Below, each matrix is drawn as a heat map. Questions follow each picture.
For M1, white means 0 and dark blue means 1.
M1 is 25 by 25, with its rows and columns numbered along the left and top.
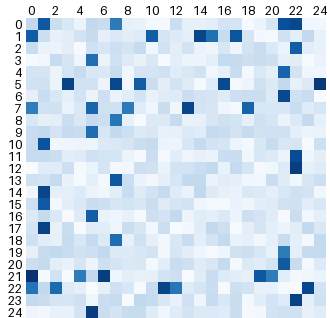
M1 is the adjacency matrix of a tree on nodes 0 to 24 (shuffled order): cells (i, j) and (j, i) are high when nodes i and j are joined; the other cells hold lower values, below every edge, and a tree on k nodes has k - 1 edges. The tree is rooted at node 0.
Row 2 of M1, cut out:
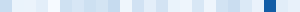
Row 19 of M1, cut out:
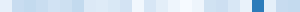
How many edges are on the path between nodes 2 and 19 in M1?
4
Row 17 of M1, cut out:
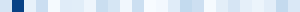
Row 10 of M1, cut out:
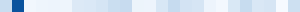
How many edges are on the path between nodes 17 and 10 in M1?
2
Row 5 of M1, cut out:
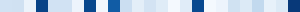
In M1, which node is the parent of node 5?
7
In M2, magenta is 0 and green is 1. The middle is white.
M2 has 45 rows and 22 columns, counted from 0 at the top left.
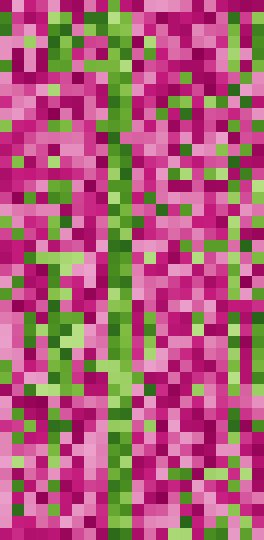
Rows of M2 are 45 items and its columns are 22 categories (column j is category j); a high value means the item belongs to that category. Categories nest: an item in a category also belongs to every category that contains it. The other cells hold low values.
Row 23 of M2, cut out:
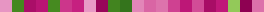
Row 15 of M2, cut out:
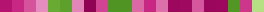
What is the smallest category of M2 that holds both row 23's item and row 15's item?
19
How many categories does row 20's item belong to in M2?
6
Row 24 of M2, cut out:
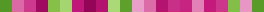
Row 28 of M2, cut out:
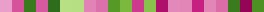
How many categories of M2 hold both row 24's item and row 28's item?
6
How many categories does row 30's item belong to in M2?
9
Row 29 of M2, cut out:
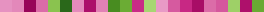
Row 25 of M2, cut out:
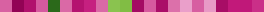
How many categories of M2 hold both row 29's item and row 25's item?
3
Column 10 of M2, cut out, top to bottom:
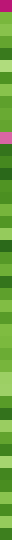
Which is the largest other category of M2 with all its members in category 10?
4
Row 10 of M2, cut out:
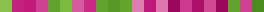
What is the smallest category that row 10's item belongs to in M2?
8
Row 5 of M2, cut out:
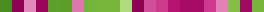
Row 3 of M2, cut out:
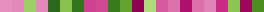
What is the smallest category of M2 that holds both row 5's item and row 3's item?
21
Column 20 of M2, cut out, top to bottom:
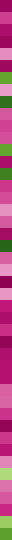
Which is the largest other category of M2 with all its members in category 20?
18
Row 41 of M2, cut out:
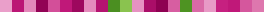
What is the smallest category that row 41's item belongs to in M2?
15
